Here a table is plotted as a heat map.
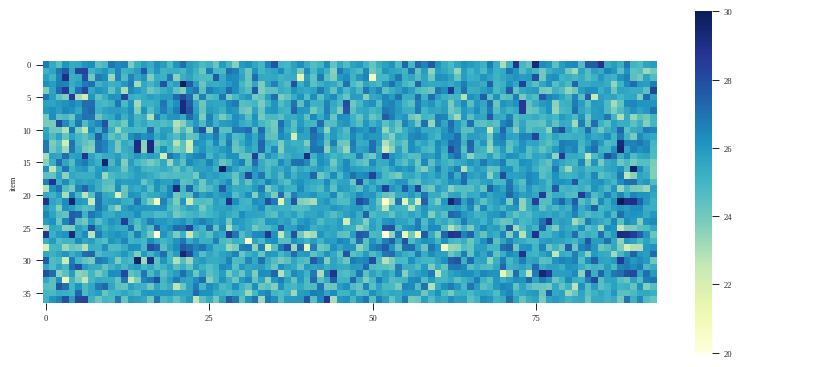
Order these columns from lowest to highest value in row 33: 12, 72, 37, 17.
37, 72, 12, 17
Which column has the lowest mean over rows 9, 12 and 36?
20
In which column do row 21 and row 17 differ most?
89
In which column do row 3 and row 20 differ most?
21
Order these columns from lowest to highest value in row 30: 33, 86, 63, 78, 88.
86, 78, 33, 63, 88
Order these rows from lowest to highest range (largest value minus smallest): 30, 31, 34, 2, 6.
31, 34, 6, 30, 2
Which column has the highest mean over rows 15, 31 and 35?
5
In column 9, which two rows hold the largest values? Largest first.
15, 9
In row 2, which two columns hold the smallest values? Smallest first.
50, 39
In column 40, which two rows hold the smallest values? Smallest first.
28, 26
